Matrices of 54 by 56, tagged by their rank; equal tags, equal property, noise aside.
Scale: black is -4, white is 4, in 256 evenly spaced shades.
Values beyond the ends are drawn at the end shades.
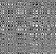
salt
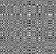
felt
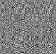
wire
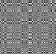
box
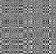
box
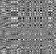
salt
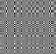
box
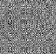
wire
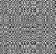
salt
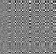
box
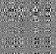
salt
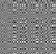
felt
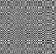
box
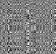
salt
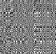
wire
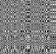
felt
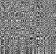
wire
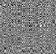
wire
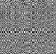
felt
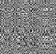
wire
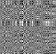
felt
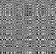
felt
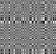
box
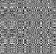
salt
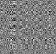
salt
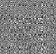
wire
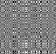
felt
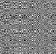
wire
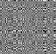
salt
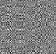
wire
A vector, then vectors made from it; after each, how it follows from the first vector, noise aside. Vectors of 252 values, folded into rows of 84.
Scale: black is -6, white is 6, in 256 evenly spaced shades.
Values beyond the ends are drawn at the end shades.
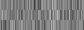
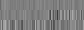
negated, partly zeroed.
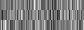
negated, scaled up.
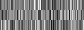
negated, scaled up.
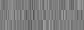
reversed, negated, shrunk.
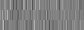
wrapped around, negated, partly zeroed.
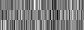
negated, scaled up.
